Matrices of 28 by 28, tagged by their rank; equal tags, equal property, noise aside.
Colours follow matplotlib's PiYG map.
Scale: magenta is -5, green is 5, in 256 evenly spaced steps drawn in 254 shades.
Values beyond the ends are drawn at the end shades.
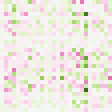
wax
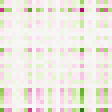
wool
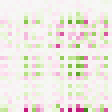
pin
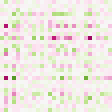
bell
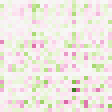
wax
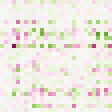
bell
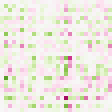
bell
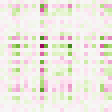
wool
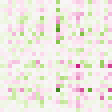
bell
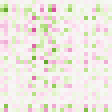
bell
